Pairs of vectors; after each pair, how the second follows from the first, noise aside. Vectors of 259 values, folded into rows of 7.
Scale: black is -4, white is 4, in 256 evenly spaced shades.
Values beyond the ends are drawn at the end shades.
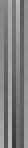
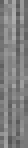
reversed, negated, shrunk.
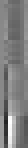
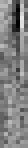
reversed, negated.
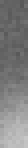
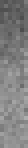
reversed, negated, shrunk.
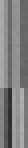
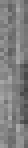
wrapped around, shrunk.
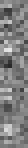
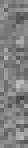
reversed, negated, shrunk.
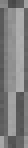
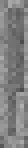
negated, shrunk.
